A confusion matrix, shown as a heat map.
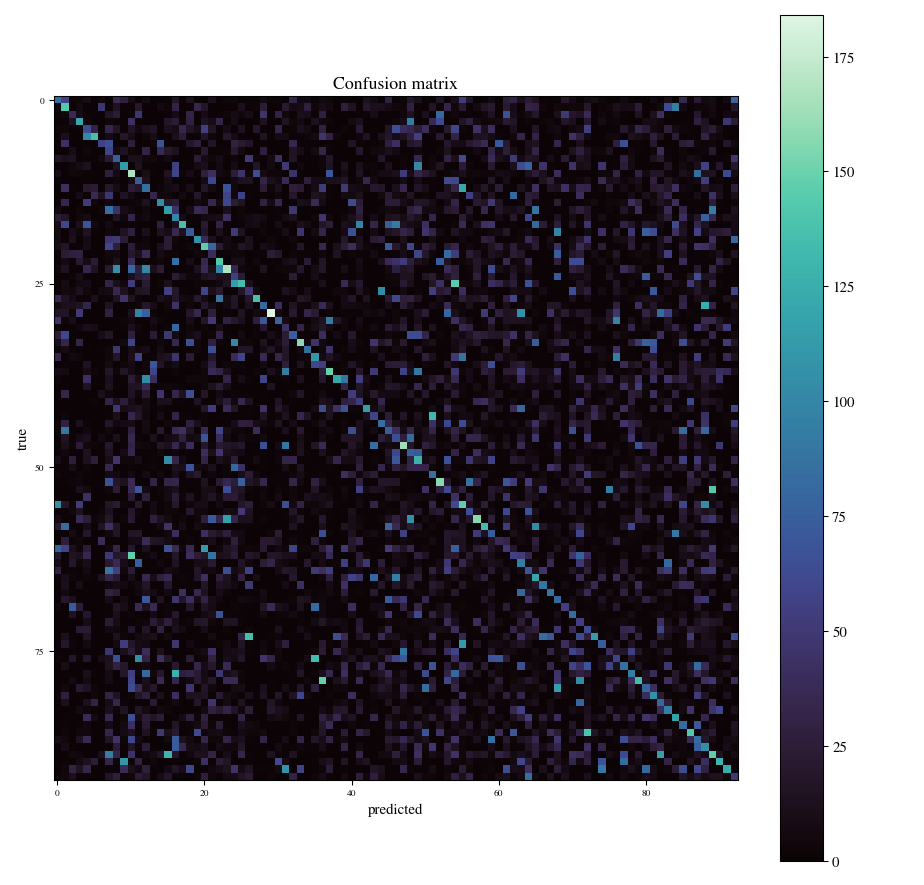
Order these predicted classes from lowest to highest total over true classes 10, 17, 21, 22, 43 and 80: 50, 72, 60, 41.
60, 72, 41, 50
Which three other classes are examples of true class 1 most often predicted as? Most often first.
84, 83, 6
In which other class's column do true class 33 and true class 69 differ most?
24
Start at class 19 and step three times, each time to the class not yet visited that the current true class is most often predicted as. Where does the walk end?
7
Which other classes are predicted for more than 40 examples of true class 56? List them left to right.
25, 61, 64
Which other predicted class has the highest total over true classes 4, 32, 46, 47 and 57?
48
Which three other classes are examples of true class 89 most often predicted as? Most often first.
15, 82, 7
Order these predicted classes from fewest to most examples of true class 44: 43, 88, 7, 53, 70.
43, 7, 70, 88, 53
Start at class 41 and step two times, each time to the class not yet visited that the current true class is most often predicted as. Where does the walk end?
72
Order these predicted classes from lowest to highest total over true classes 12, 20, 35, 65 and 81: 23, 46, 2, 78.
2, 78, 23, 46
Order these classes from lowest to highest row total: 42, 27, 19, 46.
19, 46, 27, 42
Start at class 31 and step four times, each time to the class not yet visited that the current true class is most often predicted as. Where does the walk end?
59
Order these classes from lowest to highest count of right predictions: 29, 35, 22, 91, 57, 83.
83, 35, 91, 22, 57, 29
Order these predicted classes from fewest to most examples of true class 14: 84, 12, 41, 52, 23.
52, 12, 41, 84, 23
